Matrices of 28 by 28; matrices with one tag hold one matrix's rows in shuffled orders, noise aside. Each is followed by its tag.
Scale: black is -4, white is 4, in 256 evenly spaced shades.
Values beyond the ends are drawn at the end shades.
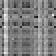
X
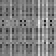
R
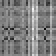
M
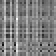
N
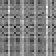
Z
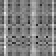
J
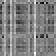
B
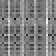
Z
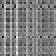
N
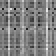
Z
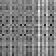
R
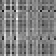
N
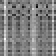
J
